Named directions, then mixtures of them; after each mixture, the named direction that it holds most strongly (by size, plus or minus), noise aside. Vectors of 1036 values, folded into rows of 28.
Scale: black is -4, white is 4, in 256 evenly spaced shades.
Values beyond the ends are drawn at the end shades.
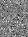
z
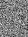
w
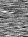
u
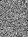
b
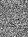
b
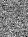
z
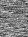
u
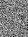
w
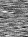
u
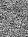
w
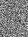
w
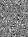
z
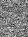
z
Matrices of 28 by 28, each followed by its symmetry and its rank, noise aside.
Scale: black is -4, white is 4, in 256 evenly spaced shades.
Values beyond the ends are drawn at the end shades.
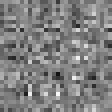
no symmetry, rank three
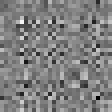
symmetric, rank three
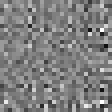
no symmetry, rank six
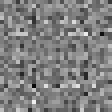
antisymmetric, rank four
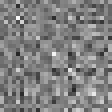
symmetric, rank three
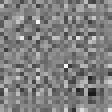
symmetric, rank three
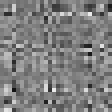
antisymmetric, rank four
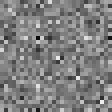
symmetric, rank six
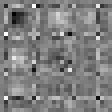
symmetric, rank three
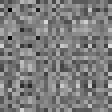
no symmetry, rank three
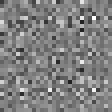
no symmetry, rank four
